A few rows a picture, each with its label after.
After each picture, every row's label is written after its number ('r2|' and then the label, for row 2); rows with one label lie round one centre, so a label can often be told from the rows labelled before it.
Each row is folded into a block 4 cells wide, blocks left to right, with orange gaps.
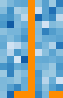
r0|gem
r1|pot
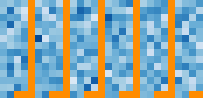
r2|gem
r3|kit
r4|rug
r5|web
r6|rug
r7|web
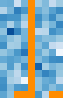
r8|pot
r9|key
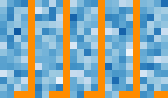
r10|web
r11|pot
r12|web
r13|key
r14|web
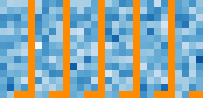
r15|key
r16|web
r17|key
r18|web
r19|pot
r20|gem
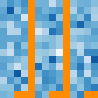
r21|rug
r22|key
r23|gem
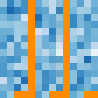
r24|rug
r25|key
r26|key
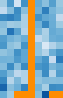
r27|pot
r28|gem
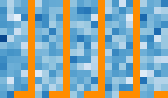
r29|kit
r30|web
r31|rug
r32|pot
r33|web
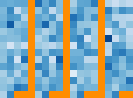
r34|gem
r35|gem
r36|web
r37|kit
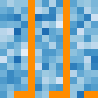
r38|key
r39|pot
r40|gem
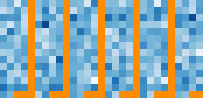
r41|pot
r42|gem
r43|pot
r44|key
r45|pot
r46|key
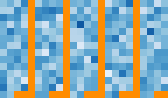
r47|pot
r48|rug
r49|gem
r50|web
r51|pot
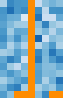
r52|rug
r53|kit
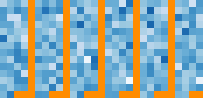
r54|kit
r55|rug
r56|gem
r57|pot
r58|gem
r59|pot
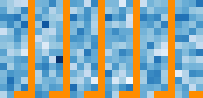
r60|key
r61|gem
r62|pot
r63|pot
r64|key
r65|web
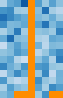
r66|web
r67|gem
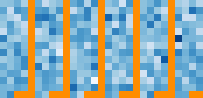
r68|kit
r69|key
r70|pot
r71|pot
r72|gem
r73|kit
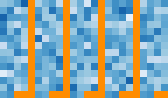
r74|web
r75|kit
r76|pot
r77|rug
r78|web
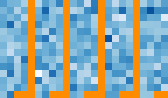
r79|gem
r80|web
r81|pot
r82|kit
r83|rug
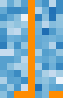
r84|rug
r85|pot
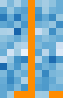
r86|key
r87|key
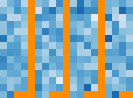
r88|kit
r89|pot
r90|rug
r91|kit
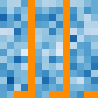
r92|key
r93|key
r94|kit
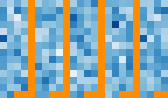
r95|kit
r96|key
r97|web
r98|gem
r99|kit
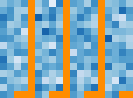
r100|web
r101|pot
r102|pot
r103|kit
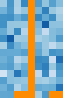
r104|web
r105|gem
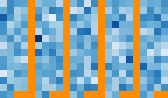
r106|web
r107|kit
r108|pot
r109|gem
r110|key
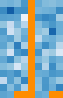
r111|rug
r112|key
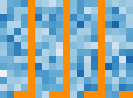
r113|web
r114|key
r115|gem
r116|gem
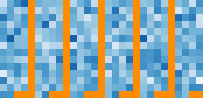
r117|web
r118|gem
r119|kit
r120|gem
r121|kit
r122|pot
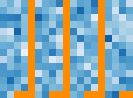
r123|key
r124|web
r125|rug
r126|kit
